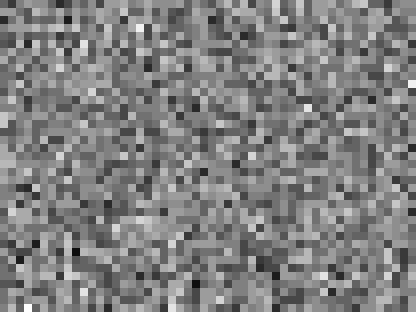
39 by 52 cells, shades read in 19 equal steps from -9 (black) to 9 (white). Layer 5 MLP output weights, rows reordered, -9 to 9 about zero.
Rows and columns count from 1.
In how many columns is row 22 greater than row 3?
24
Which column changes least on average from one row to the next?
48
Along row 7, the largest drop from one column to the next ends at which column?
9
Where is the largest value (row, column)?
39, 4
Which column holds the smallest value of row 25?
5
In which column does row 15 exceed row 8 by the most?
17
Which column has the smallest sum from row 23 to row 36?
35
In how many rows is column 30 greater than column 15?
15
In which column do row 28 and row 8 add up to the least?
12
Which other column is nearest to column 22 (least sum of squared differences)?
27
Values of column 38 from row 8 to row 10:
4 -1 1
